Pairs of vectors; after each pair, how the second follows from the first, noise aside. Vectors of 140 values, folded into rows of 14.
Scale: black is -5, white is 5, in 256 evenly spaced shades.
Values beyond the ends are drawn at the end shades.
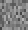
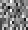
wrapped around, negated, scaled up.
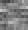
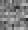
reversed, negated.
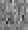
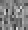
reversed, negated.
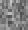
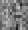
reversed, negated.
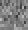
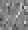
negated, partly zeroed.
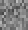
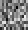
reversed, negated, scaled up.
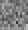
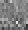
negated, partly zeroed.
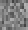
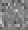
reversed, partly zeroed.
